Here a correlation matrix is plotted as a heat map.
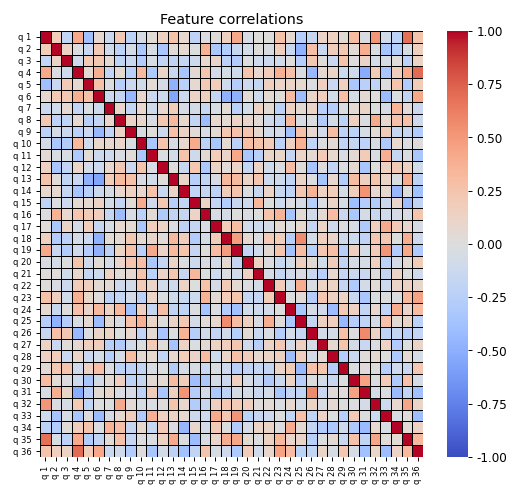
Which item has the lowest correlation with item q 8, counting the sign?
q 16
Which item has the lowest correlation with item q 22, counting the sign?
q 30
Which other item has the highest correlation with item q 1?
q 35
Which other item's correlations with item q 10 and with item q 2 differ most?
q 25
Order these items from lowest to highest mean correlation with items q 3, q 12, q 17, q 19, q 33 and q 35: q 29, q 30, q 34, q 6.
q 6, q 29, q 34, q 30
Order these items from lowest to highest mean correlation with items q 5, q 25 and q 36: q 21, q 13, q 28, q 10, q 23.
q 13, q 21, q 28, q 10, q 23
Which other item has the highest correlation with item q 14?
q 31
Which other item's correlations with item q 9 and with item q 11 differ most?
q 20
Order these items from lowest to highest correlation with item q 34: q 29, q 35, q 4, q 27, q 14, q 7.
q 14, q 27, q 29, q 35, q 4, q 7
